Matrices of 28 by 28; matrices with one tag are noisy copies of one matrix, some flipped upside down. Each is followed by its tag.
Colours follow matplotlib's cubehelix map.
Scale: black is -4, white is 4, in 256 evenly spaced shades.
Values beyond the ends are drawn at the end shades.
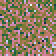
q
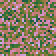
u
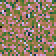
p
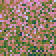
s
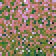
s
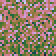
s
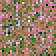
q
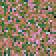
u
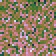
s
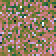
q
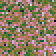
q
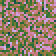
q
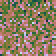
s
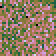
q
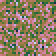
q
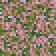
u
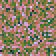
p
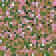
u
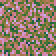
u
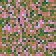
p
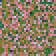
p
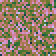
p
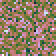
u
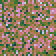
q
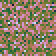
p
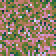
q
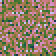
q
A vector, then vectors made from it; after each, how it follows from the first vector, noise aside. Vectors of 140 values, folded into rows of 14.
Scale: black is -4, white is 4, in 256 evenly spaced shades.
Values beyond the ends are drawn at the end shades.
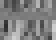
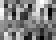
reversed, scaled up.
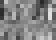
reversed, negated.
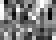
reversed, scaled up.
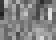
reversed, negated.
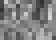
reversed, negated.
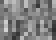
negated.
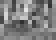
wrapped around.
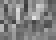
wrapped around.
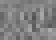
wrapped around, negated, shrunk.
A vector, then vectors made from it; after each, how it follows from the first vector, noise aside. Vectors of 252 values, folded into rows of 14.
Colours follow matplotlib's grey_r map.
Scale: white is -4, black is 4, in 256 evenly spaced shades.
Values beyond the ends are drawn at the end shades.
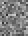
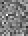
negated.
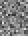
negated.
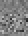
wrapped around, negated, partly zeroed.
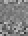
reversed, negated, partly zeroed.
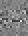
reversed, negated, partly zeroed.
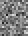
copied.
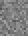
reversed, negated, shrunk.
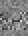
reversed, negated, partly zeroed.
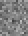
reversed, negated, shrunk.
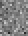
reversed, negated, partly zeroed.
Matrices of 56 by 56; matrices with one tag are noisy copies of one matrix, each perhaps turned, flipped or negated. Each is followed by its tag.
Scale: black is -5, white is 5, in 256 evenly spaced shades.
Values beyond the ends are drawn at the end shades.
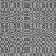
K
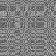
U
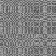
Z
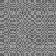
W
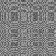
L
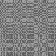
Z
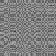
W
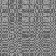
Z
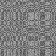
U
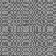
K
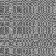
Z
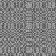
K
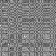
Z
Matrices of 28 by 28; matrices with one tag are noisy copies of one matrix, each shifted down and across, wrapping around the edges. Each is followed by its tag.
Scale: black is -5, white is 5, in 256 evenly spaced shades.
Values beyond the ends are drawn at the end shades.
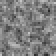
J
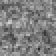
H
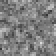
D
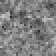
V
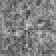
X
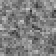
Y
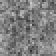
X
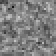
H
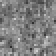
X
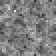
Y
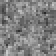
X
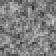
D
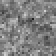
V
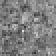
X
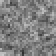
D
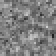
D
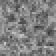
J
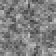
Y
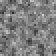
J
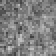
X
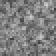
D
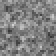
H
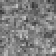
H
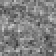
H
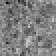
X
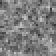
Y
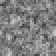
D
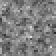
Y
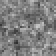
V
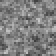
H
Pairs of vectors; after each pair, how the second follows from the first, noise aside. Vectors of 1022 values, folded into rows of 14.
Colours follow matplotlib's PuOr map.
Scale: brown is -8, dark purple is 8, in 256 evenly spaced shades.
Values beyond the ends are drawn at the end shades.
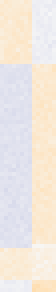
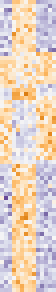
wrapped around, scaled up.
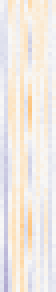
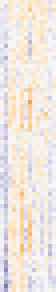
copied.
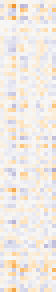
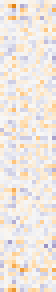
copied.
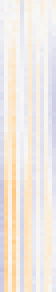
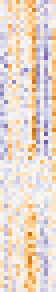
wrapped around, negated, scaled up.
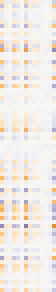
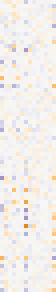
negated, partly zeroed.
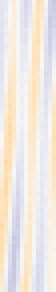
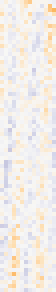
negated, partly zeroed.
